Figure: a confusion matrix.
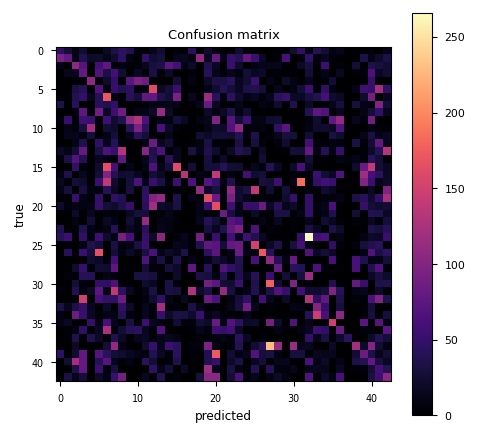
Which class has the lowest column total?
37
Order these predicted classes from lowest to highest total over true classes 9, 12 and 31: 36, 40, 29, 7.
29, 40, 36, 7
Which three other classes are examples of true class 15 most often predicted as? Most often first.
6, 40, 39
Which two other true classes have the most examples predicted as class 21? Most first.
31, 28
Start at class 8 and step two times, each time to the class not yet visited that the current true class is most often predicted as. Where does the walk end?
42
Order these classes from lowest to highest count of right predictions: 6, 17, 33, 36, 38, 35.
17, 36, 33, 38, 35, 6
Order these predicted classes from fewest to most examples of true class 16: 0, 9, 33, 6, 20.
0, 9, 33, 6, 20
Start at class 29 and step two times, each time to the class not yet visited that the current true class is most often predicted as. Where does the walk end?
3
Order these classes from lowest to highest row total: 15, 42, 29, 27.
29, 27, 42, 15
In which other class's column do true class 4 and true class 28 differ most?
10
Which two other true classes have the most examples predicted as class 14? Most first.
2, 38
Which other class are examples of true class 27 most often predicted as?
30
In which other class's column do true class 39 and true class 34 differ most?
20
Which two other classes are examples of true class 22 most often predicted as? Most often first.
11, 23
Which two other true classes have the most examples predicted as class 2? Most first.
40, 34
